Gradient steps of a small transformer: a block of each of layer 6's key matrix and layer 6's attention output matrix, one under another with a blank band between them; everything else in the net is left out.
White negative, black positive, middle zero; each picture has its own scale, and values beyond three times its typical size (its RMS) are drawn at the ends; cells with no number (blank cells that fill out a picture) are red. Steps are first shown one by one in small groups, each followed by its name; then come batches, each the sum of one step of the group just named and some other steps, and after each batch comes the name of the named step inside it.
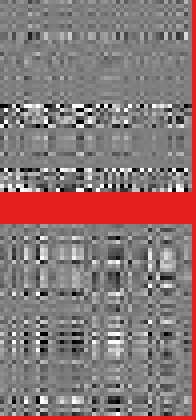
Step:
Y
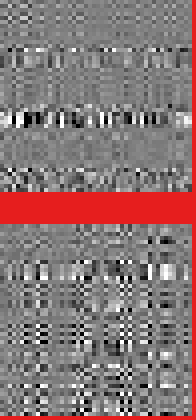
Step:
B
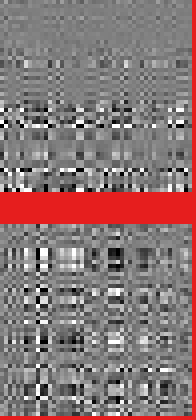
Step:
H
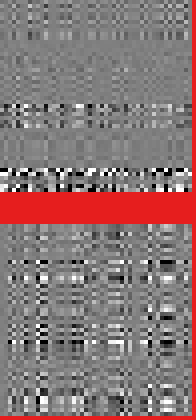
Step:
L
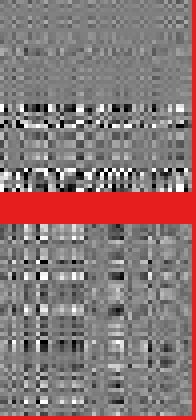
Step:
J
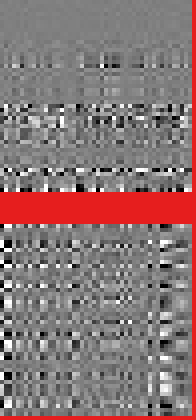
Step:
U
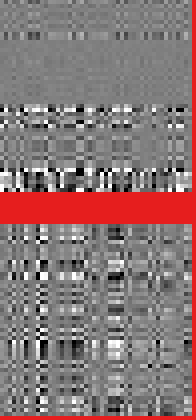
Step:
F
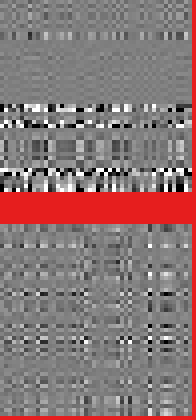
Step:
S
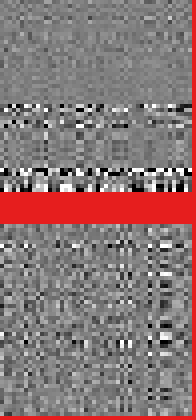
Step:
S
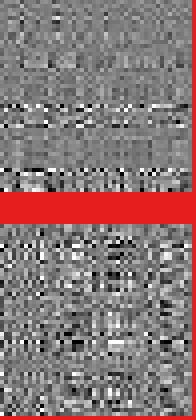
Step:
Y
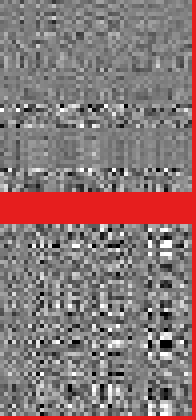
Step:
L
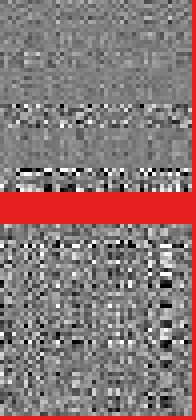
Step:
Y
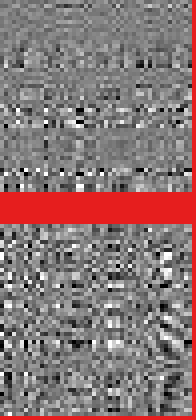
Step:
F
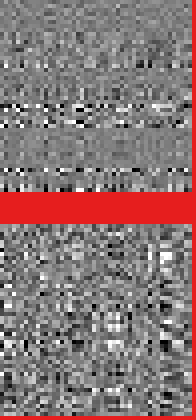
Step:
Y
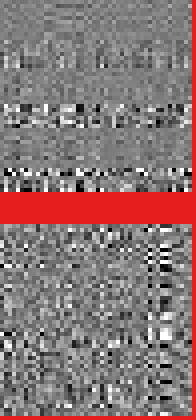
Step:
U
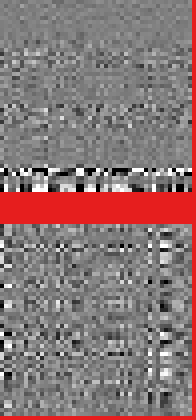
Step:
U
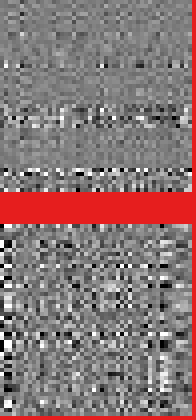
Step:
U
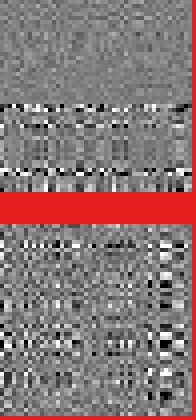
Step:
S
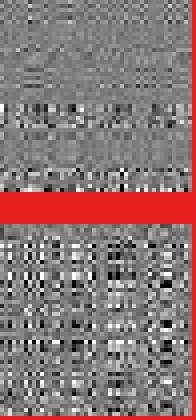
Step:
J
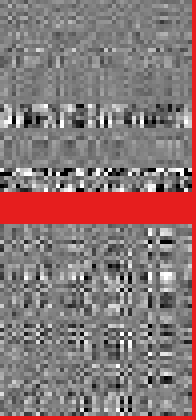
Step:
B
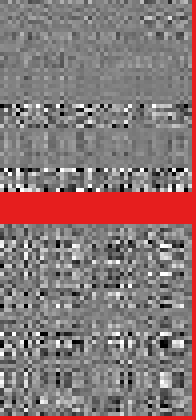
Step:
Y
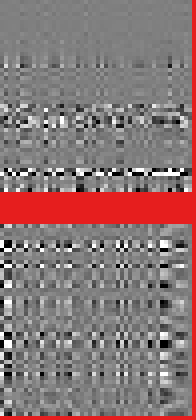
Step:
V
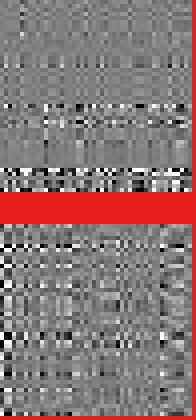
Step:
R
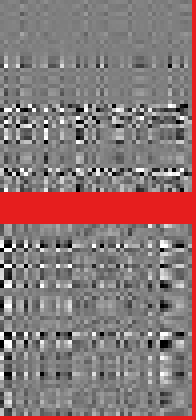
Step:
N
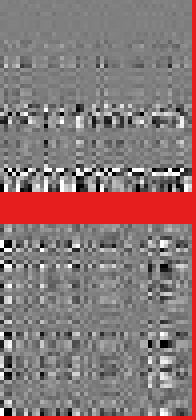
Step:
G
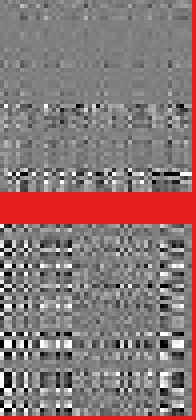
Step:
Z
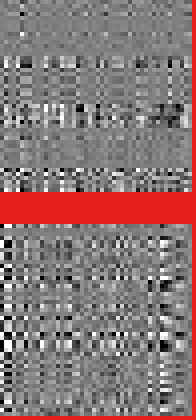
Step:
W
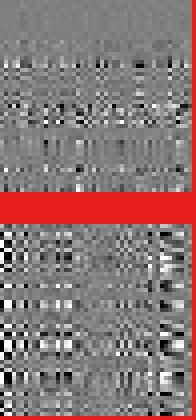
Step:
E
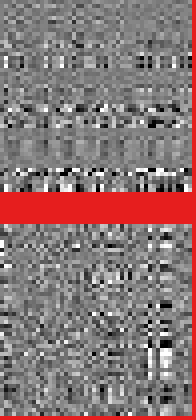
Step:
G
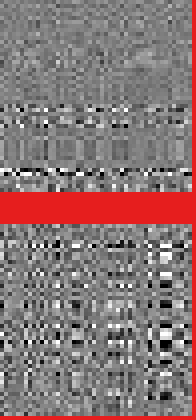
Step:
E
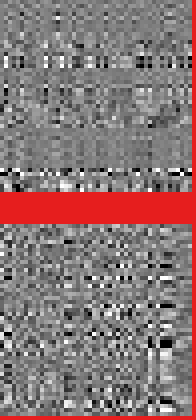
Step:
W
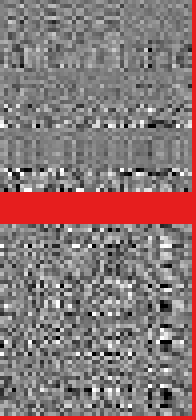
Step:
Z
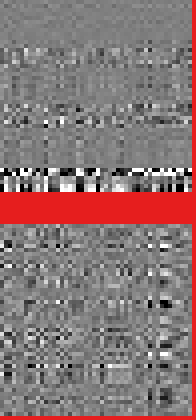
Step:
V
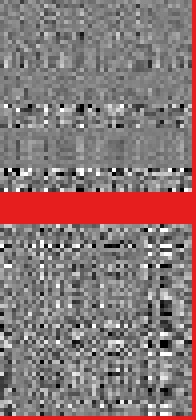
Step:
R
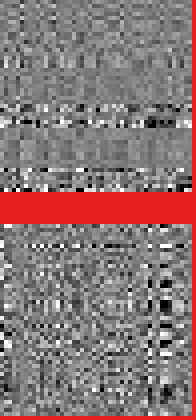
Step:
W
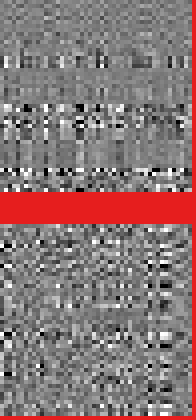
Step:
N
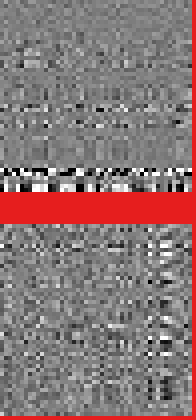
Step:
R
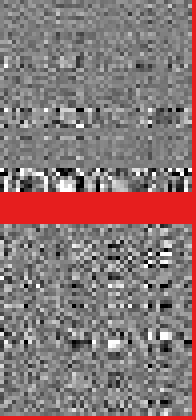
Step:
W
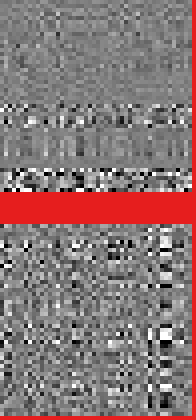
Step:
V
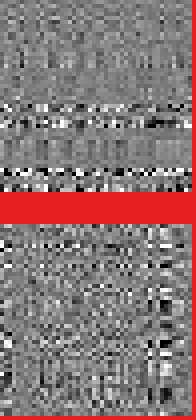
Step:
V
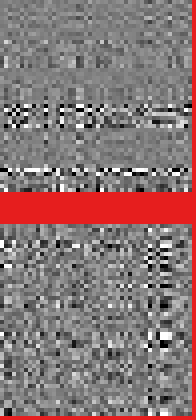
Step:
G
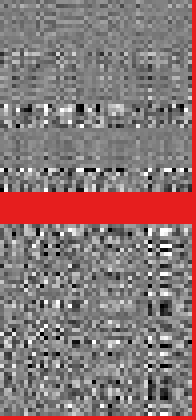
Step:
Z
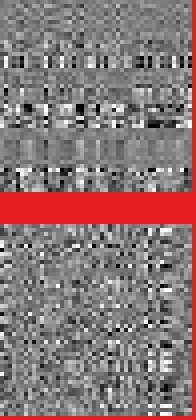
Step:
R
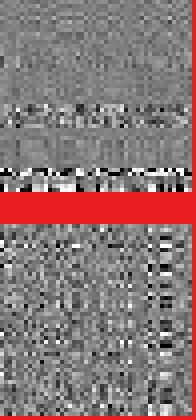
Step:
G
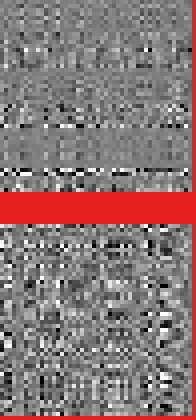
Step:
E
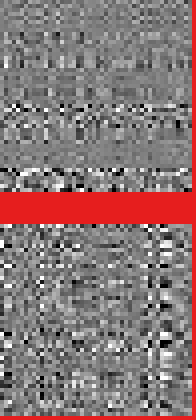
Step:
N
